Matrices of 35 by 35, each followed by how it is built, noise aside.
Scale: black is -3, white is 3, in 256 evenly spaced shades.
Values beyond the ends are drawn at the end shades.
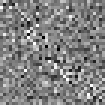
banded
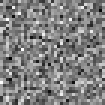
repeating rows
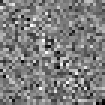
banded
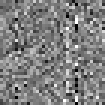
uneven columns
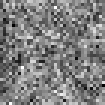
smooth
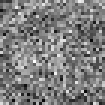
smooth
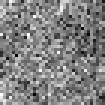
smooth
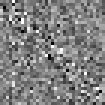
banded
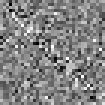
banded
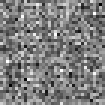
blocks
